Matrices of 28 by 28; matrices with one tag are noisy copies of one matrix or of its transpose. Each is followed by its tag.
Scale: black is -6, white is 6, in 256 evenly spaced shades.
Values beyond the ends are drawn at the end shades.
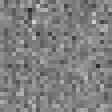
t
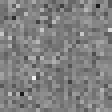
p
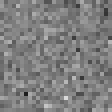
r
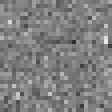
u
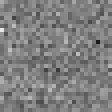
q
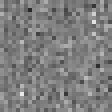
t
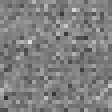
p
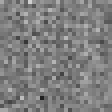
q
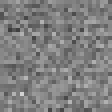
t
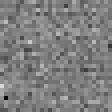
p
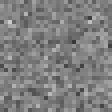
u
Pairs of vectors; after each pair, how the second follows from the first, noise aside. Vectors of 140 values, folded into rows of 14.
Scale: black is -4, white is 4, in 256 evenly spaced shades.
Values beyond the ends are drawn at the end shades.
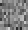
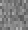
negated, shrunk.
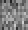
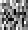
negated, scaled up.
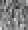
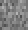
wrapped around, shrunk.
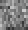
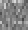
reversed, negated, partly zeroed.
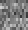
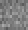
wrapped around, shrunk.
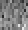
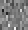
wrapped around, negated, partly zeroed.
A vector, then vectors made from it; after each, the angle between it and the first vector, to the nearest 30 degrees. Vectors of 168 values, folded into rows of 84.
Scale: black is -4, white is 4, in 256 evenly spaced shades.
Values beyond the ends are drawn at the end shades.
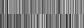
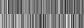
150 degrees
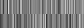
30 degrees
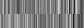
120 degrees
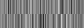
120 degrees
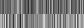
90 degrees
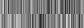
150 degrees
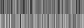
90 degrees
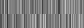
30 degrees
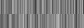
90 degrees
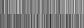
30 degrees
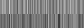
90 degrees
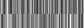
120 degrees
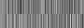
120 degrees
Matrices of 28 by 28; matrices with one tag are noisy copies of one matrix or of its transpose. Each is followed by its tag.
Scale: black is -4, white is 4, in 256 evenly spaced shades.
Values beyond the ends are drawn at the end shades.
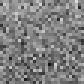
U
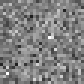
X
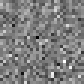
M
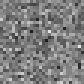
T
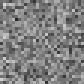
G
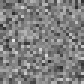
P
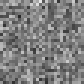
G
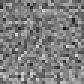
T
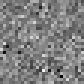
P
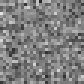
G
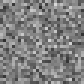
P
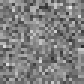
P
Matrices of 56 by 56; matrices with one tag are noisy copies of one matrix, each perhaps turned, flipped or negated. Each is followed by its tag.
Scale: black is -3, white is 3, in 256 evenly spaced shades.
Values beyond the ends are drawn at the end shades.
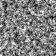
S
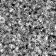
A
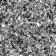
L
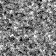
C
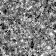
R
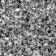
A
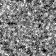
R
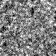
R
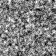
A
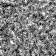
S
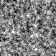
C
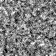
S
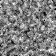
S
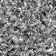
S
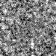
R
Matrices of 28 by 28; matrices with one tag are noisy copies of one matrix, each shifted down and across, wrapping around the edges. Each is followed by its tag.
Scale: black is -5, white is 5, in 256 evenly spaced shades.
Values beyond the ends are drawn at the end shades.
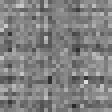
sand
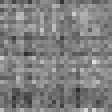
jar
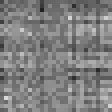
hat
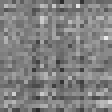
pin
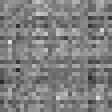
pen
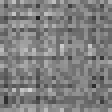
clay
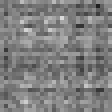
pen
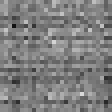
pen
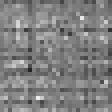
clay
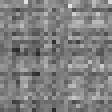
pen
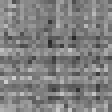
pin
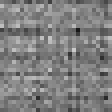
sand
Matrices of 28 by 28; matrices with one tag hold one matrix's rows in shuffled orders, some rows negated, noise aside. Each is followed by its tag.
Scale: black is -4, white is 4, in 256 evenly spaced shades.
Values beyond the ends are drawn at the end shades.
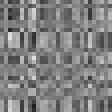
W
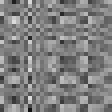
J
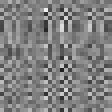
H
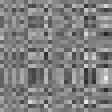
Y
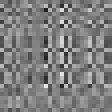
H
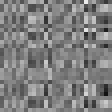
Y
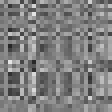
W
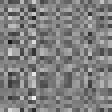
W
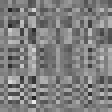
W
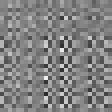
H
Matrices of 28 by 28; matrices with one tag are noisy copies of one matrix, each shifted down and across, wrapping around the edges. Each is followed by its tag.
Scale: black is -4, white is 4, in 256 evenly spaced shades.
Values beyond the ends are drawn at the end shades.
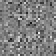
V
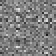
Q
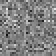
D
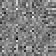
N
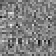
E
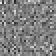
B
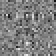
E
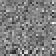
Q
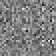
B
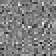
V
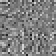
N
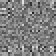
N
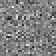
V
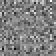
B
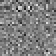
Q
